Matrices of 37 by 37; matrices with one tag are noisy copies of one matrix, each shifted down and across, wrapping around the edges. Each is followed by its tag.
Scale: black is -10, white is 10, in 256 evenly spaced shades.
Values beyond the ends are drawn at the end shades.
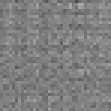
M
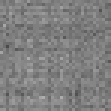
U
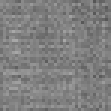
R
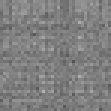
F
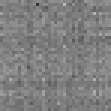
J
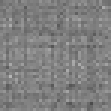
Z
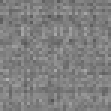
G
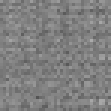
M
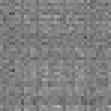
U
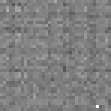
M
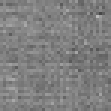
R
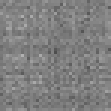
U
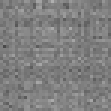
U
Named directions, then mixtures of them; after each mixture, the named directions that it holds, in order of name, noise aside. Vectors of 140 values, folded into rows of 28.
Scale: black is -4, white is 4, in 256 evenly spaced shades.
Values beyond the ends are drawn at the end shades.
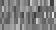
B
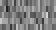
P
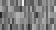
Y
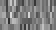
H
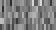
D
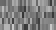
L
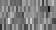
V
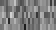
H, L.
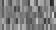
B, D, V.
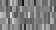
H, Y.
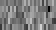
V.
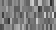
B, D.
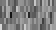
D, H, V.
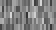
D, H.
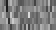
H, P.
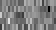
V, Y.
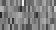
L, Y.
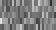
D, L, P.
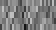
H, L, V.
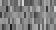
P, Y.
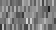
V.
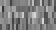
B, D, P.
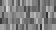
P.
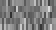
H, L, V.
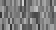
L, P, Y.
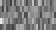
D, P.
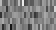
P, Y.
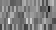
V.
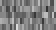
B, P.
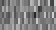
B.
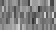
B.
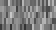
H, V, Y.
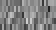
V.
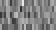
H, Y.
